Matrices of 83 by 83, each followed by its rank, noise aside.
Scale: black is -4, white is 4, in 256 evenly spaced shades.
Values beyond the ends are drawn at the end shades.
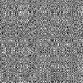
seven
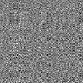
seven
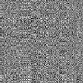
six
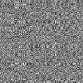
six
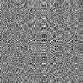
six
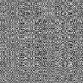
four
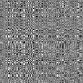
three
